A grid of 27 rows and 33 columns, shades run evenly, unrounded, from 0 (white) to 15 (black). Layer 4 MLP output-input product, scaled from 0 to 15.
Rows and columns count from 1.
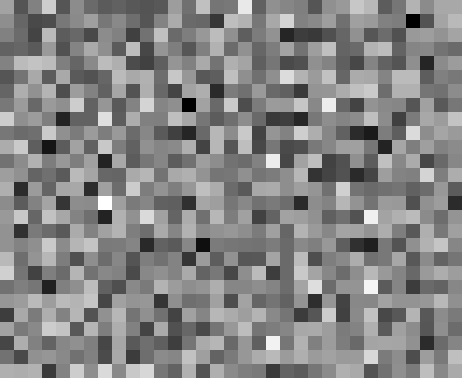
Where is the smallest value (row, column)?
15, 8
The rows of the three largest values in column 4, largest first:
11, 21, 27
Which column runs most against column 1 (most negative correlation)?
20
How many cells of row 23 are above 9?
9
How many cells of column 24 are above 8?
6
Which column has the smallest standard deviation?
32
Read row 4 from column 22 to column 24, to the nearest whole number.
8 6 4
